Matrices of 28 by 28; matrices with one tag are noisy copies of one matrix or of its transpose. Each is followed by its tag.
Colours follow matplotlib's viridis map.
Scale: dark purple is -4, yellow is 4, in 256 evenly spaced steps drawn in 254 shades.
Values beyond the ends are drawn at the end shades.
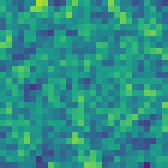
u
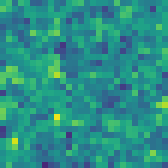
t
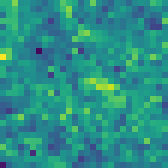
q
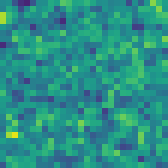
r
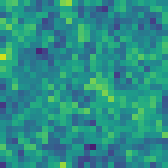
q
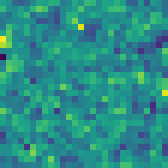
u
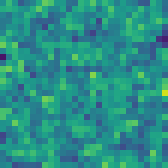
u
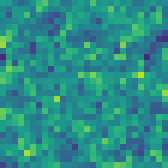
u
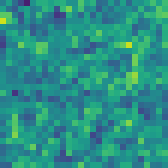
r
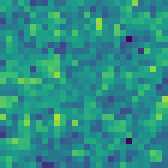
t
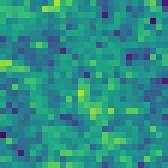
q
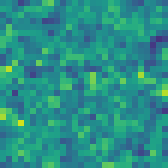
u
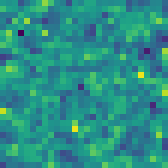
u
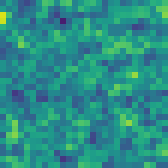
r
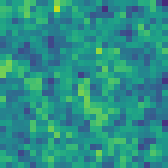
q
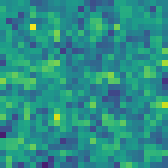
t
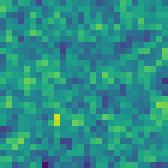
t
